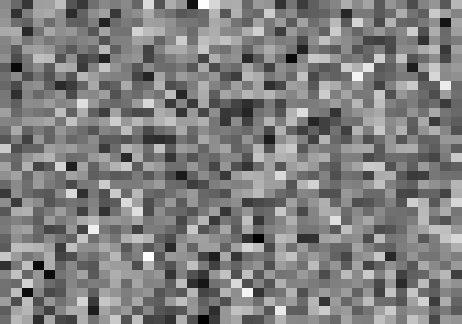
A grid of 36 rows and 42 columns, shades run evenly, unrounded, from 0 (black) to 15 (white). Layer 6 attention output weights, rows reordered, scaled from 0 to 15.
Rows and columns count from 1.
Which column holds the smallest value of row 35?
9
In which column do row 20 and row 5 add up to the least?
39
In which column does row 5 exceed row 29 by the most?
20
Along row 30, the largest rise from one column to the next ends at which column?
5
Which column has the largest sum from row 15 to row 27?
26
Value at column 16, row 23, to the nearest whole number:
9
